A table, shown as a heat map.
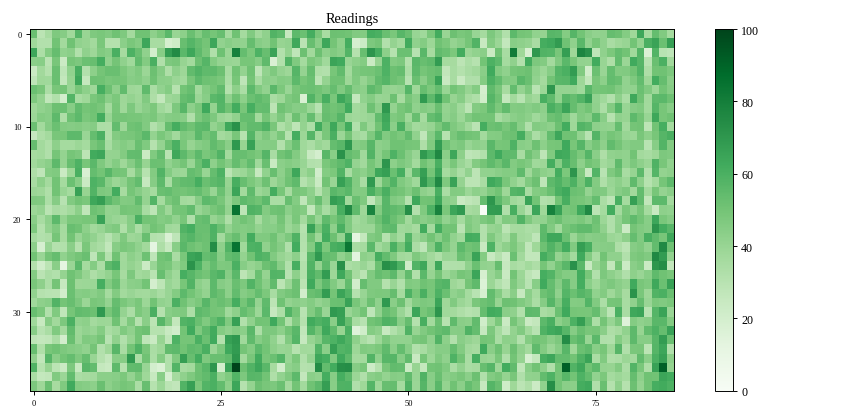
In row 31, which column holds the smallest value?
79
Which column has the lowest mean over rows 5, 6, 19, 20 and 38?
60
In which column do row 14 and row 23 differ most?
16
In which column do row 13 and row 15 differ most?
74
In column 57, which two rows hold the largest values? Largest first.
19, 2
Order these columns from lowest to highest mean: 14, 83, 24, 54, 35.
14, 35, 24, 83, 54
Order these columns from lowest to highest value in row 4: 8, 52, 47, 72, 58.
58, 8, 52, 47, 72
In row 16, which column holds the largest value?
54
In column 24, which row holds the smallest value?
2
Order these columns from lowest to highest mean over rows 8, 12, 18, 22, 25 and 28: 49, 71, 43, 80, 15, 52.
43, 15, 49, 52, 80, 71
